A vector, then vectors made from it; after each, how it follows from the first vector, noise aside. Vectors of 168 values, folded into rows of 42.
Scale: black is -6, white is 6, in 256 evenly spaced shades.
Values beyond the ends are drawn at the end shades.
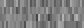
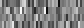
reversed, scaled up.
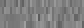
negated, shrunk.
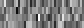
scaled up.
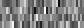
reversed, scaled up.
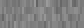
wrapped around, negated, shrunk.
